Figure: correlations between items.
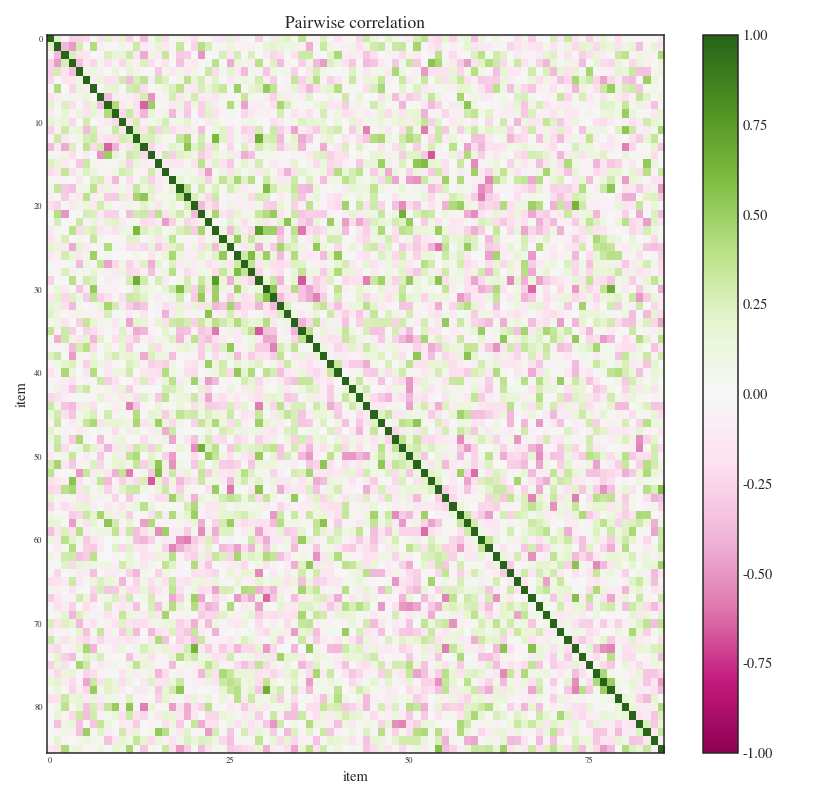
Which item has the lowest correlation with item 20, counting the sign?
49
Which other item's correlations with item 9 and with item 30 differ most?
67
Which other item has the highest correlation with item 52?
15
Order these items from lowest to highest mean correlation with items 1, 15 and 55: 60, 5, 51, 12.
60, 5, 12, 51
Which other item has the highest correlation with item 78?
30
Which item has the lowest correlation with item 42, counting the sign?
50
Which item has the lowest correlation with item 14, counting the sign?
53
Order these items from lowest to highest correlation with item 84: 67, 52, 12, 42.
42, 67, 52, 12
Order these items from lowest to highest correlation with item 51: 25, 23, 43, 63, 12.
25, 43, 63, 23, 12
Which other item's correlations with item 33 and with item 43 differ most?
22
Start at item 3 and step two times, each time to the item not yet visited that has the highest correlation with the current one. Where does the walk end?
65
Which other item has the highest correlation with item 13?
19
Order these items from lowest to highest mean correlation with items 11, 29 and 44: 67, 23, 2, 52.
52, 2, 67, 23
